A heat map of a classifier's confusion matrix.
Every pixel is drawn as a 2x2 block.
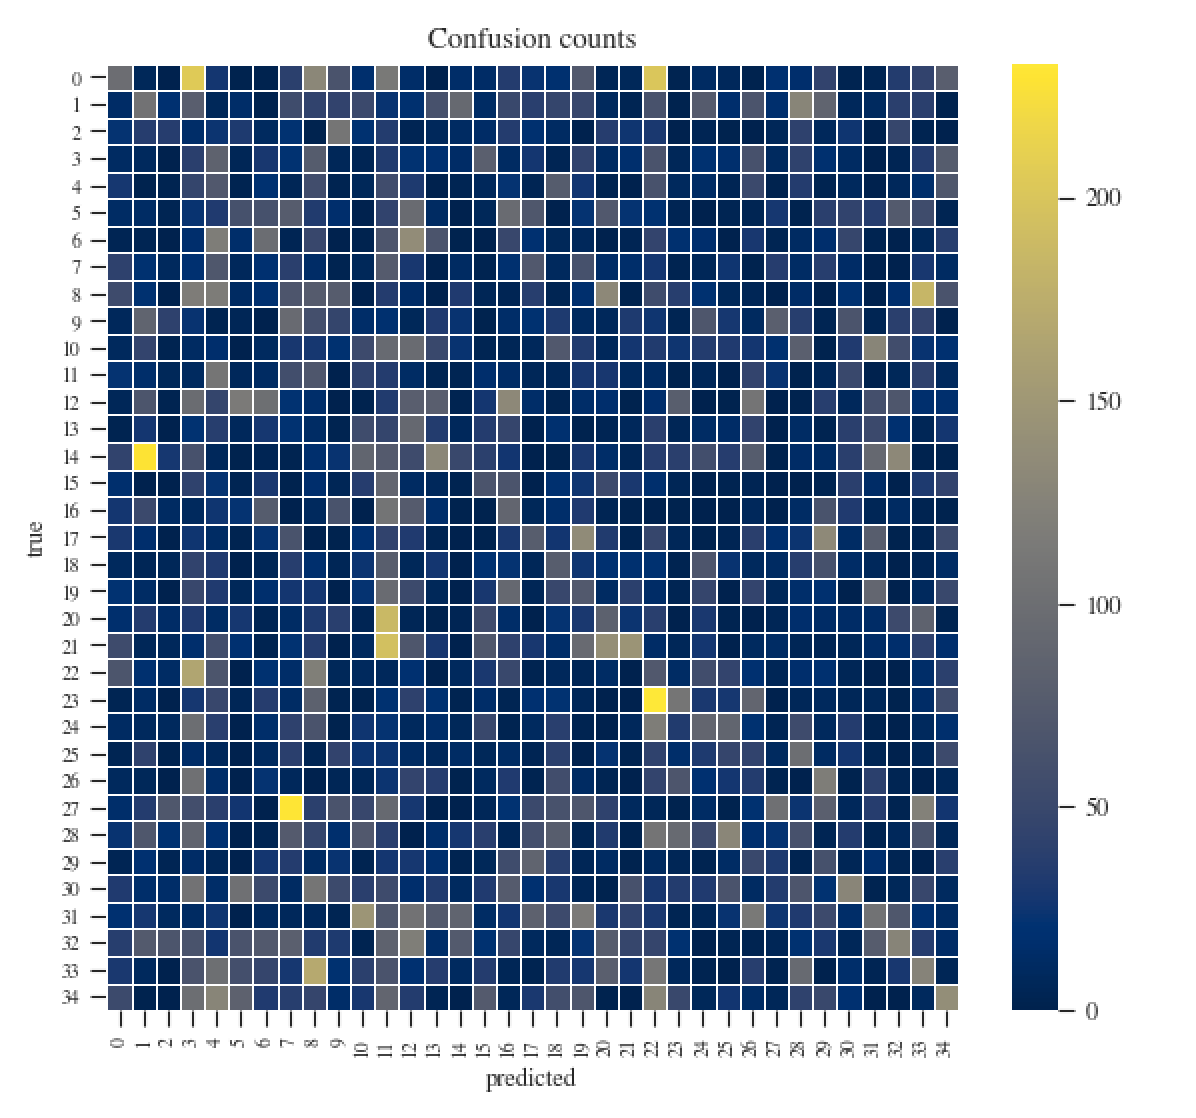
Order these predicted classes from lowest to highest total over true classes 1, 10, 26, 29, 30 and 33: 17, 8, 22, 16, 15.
15, 17, 16, 22, 8
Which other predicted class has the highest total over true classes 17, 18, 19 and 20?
11
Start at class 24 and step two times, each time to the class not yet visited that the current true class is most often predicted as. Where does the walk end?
3
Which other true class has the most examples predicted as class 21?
30
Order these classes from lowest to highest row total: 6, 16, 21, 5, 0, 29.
29, 16, 6, 5, 21, 0
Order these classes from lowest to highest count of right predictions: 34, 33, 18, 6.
18, 6, 33, 34
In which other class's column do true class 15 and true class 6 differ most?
12
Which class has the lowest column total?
2
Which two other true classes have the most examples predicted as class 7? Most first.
27, 9
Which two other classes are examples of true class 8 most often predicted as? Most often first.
33, 20
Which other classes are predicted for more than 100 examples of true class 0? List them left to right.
3, 8, 11, 22
